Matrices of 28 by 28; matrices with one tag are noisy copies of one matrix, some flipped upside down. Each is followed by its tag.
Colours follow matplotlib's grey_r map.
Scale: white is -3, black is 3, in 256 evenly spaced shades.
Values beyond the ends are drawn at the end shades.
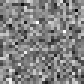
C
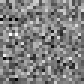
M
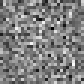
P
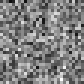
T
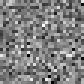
P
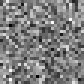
C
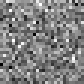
M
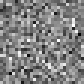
P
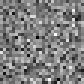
P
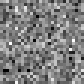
T
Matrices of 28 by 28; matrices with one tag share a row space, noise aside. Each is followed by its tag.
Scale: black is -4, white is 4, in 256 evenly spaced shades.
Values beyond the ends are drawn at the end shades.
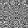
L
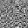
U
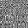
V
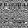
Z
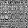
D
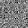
L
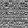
Z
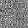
V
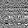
Z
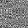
V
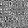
V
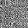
V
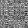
Z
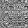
Z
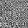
V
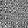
V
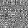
D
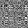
Z
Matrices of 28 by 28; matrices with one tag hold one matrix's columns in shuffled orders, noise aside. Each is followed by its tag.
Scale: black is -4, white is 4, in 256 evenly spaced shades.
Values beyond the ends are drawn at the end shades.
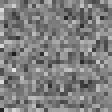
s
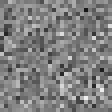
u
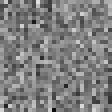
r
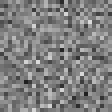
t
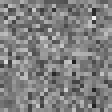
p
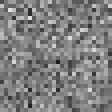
p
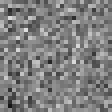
p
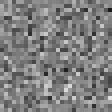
u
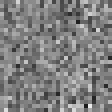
r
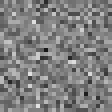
t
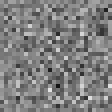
u
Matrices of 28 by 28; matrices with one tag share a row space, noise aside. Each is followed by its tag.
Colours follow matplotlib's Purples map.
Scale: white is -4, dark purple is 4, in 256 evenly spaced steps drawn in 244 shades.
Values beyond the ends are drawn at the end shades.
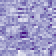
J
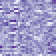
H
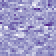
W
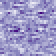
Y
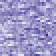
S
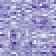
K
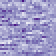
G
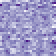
K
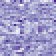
Y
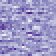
G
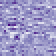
H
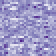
W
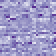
K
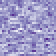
W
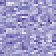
J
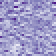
H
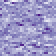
W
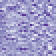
J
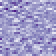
H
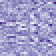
J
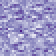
W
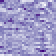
S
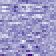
G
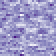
Y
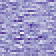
Y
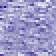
S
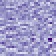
J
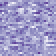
W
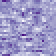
G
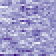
G
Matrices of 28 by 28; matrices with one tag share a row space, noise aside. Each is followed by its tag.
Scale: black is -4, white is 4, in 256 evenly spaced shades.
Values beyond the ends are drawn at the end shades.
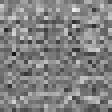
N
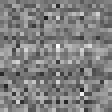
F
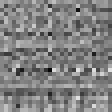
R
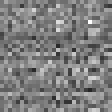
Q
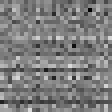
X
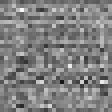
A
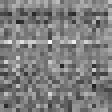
R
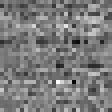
Q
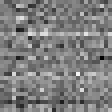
A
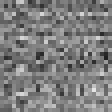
A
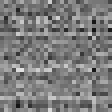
R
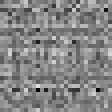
X
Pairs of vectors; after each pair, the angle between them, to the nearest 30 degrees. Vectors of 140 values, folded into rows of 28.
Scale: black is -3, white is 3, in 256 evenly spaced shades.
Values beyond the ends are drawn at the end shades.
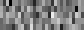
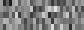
90 degrees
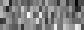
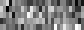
30 degrees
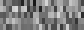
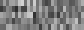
150 degrees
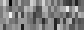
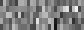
60 degrees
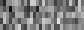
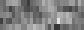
60 degrees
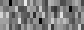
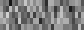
30 degrees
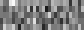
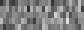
150 degrees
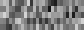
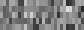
90 degrees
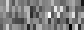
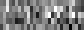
30 degrees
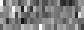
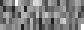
120 degrees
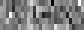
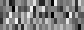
60 degrees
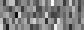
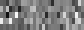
90 degrees
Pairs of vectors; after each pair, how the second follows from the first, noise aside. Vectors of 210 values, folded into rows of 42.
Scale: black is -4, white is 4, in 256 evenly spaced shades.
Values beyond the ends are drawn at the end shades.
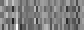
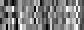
negated, scaled up.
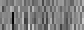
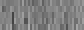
shrunk.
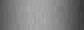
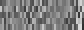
sign-scrambled.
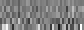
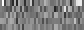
reversed.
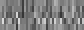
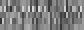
reversed.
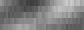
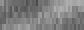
shrunk.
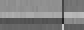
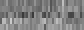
negated, partly zeroed.
